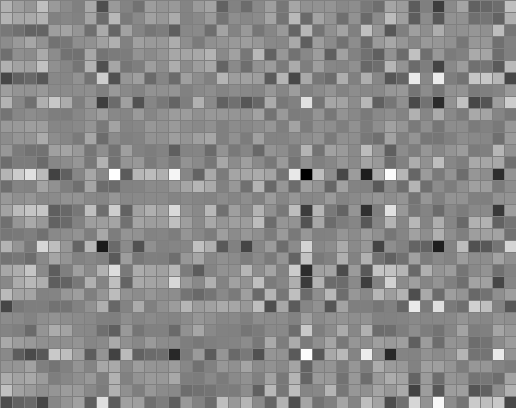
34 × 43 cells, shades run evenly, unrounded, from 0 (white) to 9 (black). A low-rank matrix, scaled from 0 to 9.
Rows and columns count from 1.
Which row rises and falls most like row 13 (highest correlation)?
30
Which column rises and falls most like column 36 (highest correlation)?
32
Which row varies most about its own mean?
15
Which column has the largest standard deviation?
26
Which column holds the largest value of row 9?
37
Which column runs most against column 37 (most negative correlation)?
43
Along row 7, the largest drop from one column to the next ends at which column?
35
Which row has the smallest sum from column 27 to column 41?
34
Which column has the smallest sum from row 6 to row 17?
4
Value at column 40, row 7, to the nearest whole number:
2
